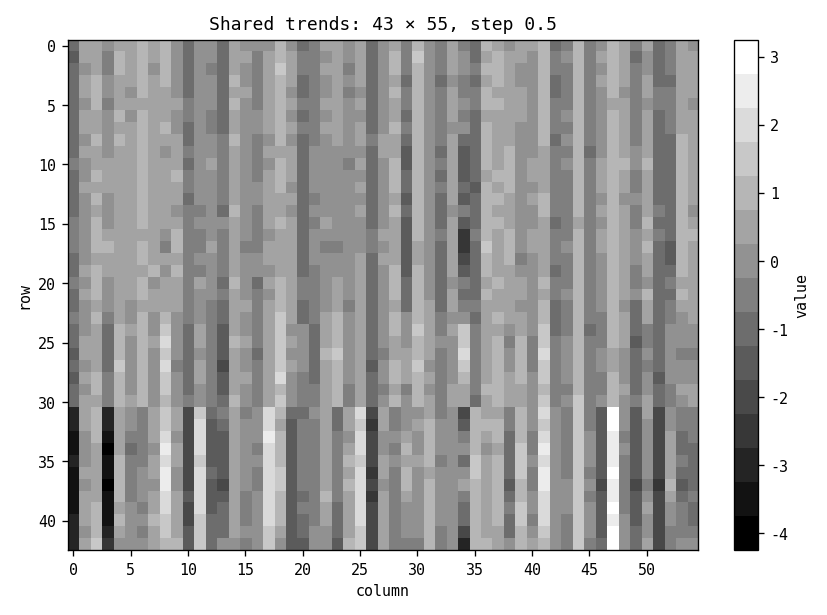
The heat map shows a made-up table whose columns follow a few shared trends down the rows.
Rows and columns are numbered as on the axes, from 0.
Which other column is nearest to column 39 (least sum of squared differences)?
31
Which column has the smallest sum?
0
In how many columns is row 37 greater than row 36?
7
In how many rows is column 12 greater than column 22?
2
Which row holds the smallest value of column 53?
37
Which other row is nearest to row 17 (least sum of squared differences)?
16
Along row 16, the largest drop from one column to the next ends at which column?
34
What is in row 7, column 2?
0.5
